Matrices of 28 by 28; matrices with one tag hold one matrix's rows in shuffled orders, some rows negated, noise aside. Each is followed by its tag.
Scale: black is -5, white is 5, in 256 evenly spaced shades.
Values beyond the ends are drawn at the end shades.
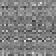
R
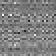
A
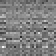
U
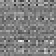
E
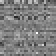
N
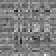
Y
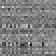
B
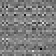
R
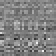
N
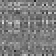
A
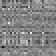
B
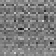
E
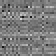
B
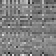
B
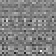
R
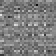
N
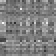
U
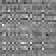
B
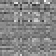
Y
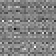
A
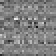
N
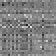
B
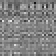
A
